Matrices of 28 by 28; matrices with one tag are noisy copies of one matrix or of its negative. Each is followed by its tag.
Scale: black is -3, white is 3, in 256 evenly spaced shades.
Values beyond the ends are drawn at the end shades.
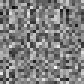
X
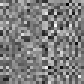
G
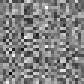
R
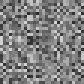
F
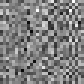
G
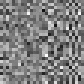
G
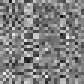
R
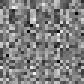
X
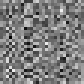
R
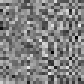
G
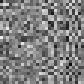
G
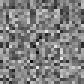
X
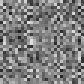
F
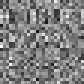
X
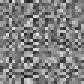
R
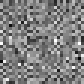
F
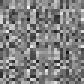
X
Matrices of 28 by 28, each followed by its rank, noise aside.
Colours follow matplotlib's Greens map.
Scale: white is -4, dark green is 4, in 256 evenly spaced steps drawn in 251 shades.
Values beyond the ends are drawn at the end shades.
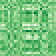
two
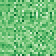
four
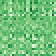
three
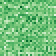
six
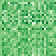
four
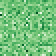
six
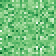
four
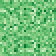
five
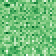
six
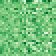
three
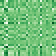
two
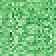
six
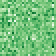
four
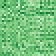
three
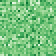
six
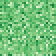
five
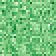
five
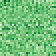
five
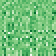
three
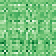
three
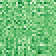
five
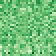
five
